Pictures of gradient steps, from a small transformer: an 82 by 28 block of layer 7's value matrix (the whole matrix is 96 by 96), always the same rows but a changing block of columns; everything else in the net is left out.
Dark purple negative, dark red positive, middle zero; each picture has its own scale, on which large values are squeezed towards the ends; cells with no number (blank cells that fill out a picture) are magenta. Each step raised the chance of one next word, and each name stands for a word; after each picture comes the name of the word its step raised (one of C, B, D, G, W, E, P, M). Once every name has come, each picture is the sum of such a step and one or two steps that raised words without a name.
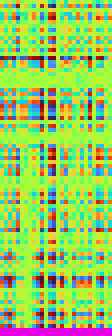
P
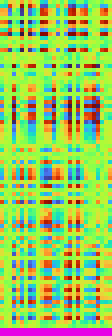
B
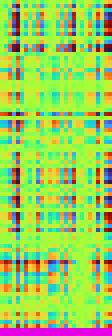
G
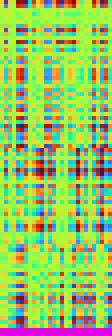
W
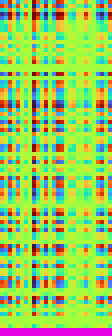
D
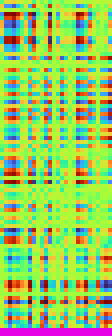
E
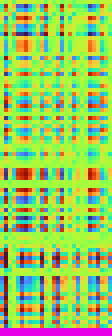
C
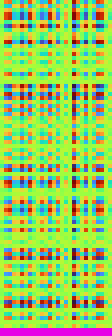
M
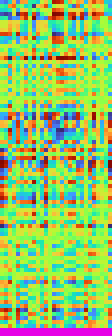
P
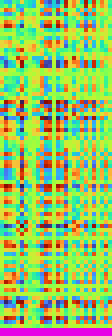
B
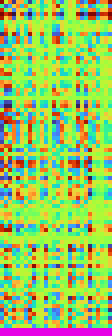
D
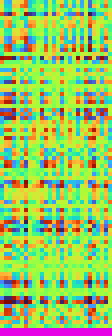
E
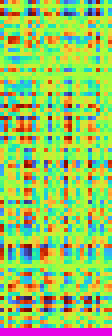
E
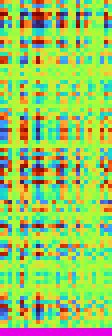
M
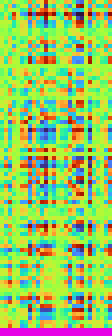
D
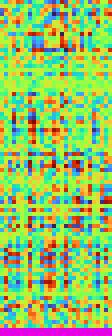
C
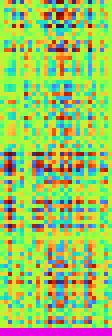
M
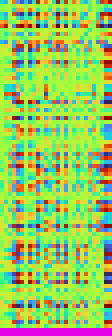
M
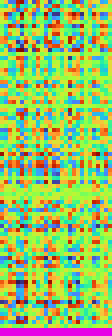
E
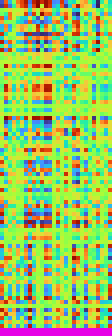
B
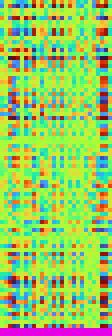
P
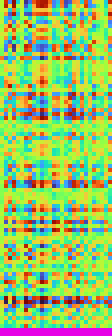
M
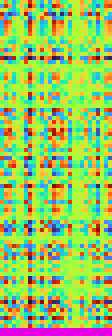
P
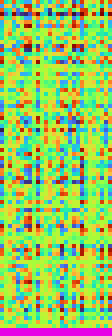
D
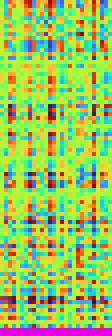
B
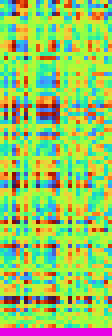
D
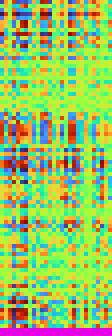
W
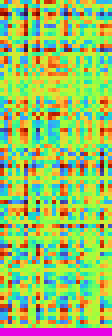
G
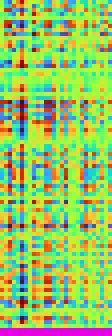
B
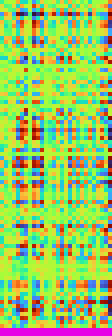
E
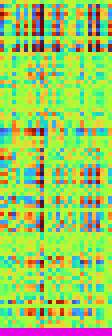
G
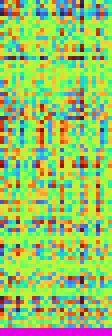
P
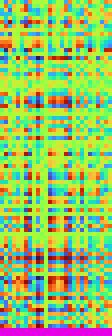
C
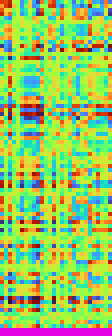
G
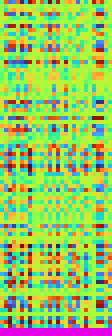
W
